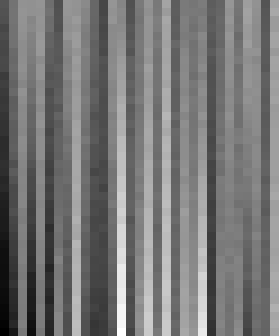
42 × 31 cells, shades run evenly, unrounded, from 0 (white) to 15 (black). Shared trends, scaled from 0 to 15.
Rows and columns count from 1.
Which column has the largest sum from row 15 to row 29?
1
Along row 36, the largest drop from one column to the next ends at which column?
14
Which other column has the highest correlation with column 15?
12
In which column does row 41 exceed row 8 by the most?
4
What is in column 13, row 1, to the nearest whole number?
6
